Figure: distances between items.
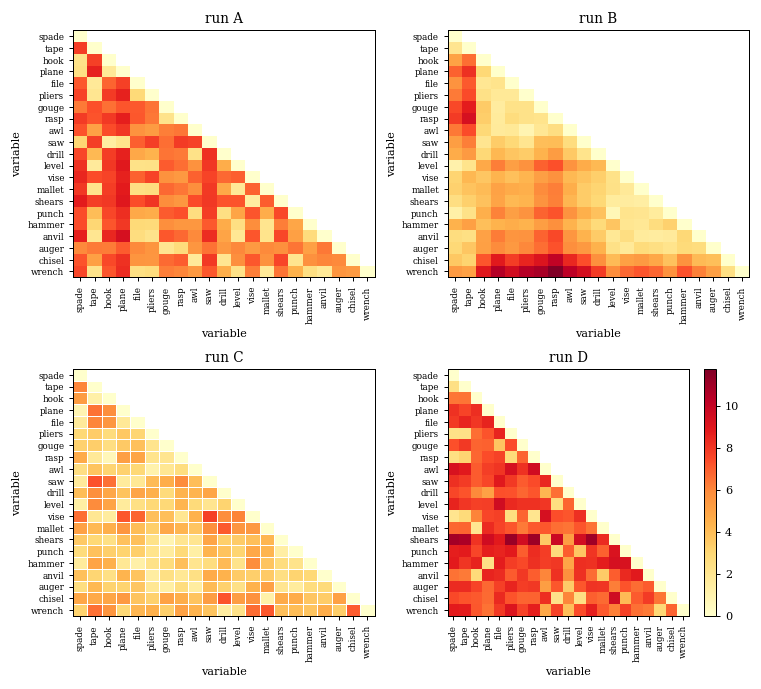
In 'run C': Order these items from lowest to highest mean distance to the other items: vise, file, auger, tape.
auger, file, tape, vise
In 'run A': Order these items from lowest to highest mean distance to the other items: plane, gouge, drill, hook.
drill, gouge, hook, plane
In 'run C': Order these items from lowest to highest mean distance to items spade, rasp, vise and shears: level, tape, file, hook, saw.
hook, tape, level, file, saw
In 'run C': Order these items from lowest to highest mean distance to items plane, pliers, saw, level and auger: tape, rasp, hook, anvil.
anvil, rasp, hook, tape
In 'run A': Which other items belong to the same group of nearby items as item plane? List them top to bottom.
spade, hook, saw
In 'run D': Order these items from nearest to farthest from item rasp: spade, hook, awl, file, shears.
spade, hook, file, awl, shears
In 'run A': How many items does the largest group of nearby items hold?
8
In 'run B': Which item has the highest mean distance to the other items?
wrench
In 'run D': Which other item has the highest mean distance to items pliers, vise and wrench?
shears
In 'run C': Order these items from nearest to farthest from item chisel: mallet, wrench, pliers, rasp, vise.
mallet, pliers, rasp, vise, wrench
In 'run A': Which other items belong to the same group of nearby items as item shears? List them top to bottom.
vise
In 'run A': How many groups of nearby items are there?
5
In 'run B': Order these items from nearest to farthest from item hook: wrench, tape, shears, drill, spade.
drill, shears, spade, tape, wrench
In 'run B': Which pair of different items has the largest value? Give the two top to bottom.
rasp, wrench
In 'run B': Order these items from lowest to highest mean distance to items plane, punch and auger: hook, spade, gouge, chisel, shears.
shears, spade, hook, gouge, chisel
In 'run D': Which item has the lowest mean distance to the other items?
drill
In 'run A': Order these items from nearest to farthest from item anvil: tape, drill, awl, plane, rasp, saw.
tape, drill, awl, rasp, saw, plane
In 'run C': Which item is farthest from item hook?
saw
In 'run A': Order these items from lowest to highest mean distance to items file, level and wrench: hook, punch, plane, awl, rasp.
punch, awl, rasp, hook, plane
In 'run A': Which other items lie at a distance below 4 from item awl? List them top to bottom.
drill, punch, chisel
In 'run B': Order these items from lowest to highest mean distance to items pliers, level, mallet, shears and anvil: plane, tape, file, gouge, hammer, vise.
vise, hammer, tape, file, plane, gouge
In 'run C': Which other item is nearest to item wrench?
drill
